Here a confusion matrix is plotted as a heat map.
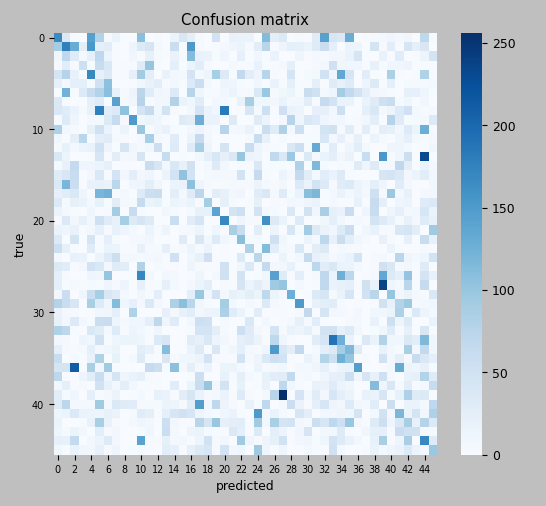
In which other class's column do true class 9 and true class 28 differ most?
5
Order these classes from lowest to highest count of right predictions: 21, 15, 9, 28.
21, 15, 28, 9
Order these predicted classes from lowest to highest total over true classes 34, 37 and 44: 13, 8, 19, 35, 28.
8, 19, 28, 13, 35
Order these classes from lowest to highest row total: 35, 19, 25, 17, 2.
2, 25, 19, 35, 17
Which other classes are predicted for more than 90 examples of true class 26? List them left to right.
6, 10, 34, 39, 42
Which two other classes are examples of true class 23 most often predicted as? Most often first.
25, 0
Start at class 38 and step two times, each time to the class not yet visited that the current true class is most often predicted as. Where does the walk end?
10
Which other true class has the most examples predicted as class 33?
42
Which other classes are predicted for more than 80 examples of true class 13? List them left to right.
22, 28, 39, 44
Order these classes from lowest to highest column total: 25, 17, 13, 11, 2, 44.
13, 11, 2, 25, 17, 44
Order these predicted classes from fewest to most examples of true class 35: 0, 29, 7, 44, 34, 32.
29, 7, 44, 0, 32, 34
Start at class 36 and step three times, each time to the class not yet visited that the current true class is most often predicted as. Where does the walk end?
1
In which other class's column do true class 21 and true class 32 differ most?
45
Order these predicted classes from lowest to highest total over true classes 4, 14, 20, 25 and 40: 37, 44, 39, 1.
37, 39, 44, 1
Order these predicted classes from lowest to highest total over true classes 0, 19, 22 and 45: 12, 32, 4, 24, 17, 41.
12, 41, 17, 24, 4, 32
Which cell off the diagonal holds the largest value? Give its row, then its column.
39, 27
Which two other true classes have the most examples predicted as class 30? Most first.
17, 21
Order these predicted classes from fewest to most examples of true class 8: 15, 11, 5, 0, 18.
15, 18, 0, 11, 5
